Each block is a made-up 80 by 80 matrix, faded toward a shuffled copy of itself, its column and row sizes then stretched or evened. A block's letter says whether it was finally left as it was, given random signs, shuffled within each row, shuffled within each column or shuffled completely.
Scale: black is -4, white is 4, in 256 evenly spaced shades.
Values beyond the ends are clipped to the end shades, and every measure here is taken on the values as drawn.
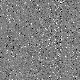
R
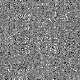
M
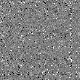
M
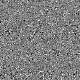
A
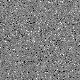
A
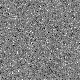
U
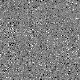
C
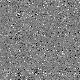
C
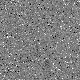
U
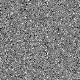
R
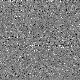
A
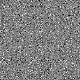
C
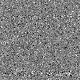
A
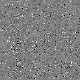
C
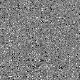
C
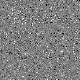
C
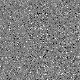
C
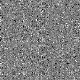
M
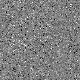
R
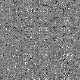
M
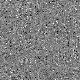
R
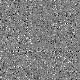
C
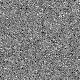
U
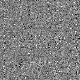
C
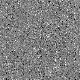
R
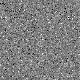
A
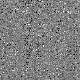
M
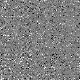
M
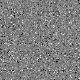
C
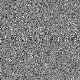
M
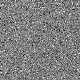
A
